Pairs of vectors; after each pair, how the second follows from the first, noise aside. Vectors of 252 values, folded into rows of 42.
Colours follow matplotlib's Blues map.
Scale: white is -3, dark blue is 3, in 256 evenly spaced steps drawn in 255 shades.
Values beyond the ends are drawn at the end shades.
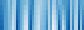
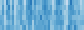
reversed, negated, shrunk.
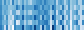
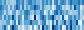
sign-scrambled.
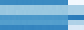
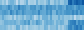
negated, shrunk.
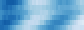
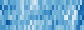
wrapped around, partly zeroed.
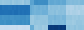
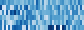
sign-scrambled.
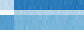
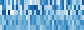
sign-scrambled.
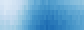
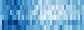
wrapped around, negated.
